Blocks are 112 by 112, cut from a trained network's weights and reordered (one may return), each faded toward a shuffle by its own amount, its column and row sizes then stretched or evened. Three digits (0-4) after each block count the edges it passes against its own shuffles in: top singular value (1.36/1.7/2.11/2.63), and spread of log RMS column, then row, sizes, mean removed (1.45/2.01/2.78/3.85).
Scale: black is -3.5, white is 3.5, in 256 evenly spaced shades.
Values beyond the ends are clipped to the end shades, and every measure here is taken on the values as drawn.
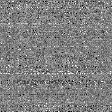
1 2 3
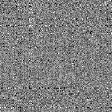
2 2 2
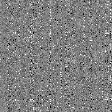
1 3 0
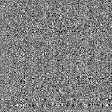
2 2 2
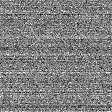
3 0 1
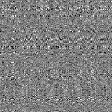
4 1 3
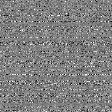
0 0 4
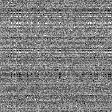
4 2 2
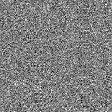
2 1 0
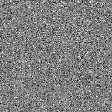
2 1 1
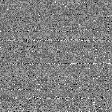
0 1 3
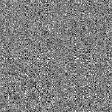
2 3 2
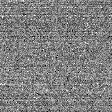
2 1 1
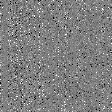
0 3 0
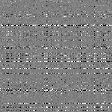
4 2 4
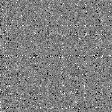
2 2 2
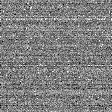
3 1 1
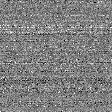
2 0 3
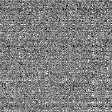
2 3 1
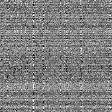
4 3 0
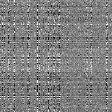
4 4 1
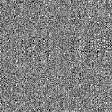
2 2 1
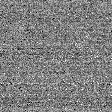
1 0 1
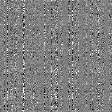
1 4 2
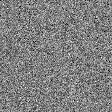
0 1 0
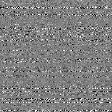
1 1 4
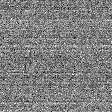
2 0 0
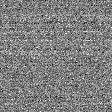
1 0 1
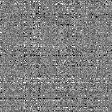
2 3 3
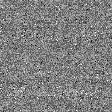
0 1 1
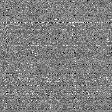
1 2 3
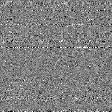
2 0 3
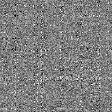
0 3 2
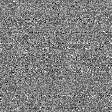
0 0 2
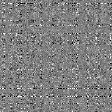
3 3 3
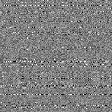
4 0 3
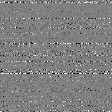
3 0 4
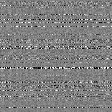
3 0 4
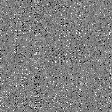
2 2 1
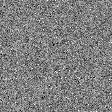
0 0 1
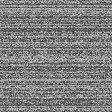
4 0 0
